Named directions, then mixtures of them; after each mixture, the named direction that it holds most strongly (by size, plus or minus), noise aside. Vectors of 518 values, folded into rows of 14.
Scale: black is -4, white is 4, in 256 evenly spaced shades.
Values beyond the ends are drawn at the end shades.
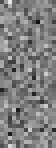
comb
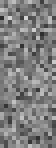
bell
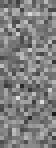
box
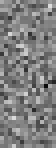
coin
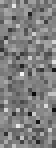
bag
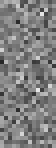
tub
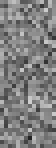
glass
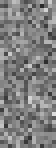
glass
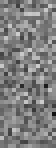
box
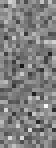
bag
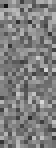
glass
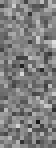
bag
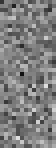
coin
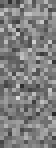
box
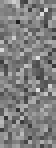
tub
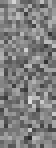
glass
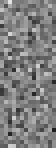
comb
